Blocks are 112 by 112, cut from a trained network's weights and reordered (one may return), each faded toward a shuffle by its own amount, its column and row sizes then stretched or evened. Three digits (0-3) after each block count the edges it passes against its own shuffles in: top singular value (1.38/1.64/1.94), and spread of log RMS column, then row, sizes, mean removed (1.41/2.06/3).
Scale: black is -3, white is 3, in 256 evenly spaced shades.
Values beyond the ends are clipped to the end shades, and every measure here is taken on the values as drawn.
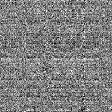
3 1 1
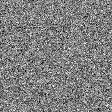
0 0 0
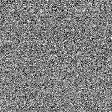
2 0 1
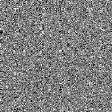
2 2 1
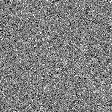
0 0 0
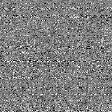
1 1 3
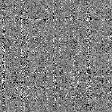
0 3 2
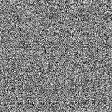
3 0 0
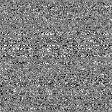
1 0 3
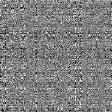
3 3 1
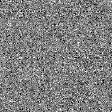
0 1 2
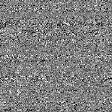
1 1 3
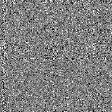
2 2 2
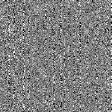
2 3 0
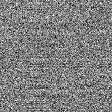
3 0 0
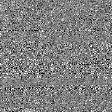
0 2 3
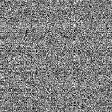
3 1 0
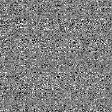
0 2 3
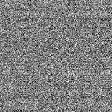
3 1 0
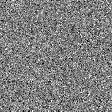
1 0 0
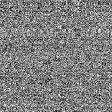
3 1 1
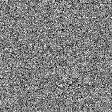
1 0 1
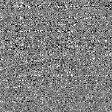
0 2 3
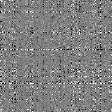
2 3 3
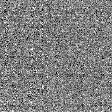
1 2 0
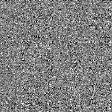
0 2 2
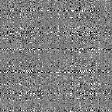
3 3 3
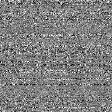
1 0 3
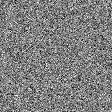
0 0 0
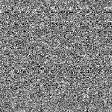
3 0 2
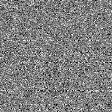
2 0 2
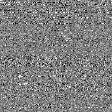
0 1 3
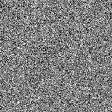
2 1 0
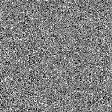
0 1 1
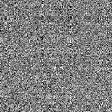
3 2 0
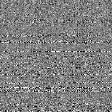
1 1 3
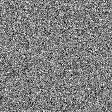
0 0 0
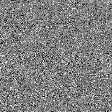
0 1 2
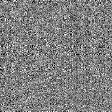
1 1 2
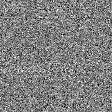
0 0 1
